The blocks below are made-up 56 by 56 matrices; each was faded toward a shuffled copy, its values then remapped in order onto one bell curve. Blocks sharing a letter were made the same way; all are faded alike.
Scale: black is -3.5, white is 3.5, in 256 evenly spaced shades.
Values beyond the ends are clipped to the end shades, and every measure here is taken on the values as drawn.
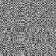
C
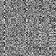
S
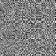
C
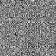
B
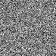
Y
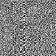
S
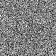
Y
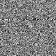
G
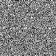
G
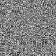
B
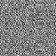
C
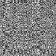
S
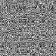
S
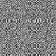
C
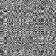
C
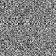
B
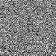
B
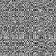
C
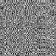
C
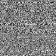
G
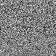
G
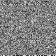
G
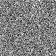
Y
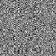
S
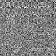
B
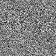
G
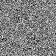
Y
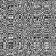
C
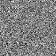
G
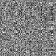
S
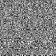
B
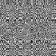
C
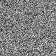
Y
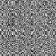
C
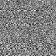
B
